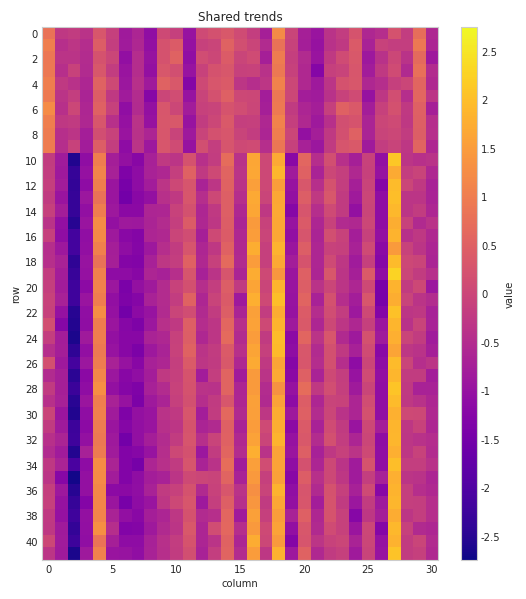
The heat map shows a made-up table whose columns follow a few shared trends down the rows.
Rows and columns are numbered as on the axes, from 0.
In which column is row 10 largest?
27
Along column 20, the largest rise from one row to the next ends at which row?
10
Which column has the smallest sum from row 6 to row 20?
2
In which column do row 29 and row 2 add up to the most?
18
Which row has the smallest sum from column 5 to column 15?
19
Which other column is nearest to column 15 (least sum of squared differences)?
12
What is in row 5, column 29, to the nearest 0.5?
0.5
